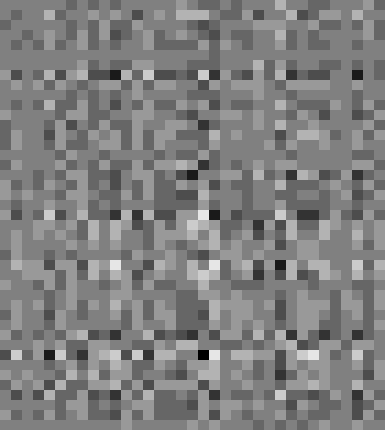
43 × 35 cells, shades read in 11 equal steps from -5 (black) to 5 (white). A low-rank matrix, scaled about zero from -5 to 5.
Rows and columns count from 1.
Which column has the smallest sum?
18
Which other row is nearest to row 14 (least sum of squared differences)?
32
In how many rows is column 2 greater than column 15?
10
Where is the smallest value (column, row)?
19, 36
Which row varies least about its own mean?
6
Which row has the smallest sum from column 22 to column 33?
8
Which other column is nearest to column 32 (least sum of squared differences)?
3
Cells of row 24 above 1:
7
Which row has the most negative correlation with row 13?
38
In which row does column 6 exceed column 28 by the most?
35
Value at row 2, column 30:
1
